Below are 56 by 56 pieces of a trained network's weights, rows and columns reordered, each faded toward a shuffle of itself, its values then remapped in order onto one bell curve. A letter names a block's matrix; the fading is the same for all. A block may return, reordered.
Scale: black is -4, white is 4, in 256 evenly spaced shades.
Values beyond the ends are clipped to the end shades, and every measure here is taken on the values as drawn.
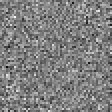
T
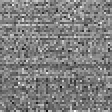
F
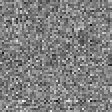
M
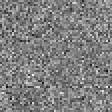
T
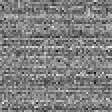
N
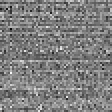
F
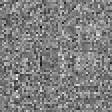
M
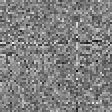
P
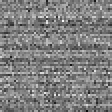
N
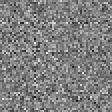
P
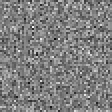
T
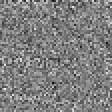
T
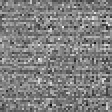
F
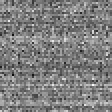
F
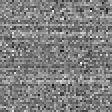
F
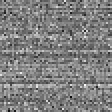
F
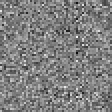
P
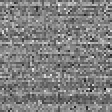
F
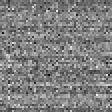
F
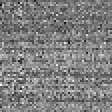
F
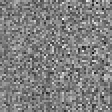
M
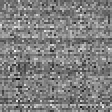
F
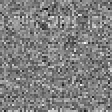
P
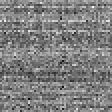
N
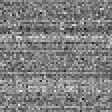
N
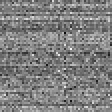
N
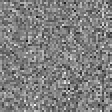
M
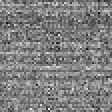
F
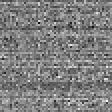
F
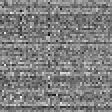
N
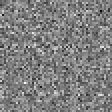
T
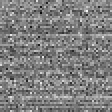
F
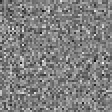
T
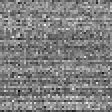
N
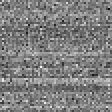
F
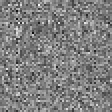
M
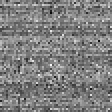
F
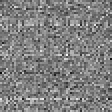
P
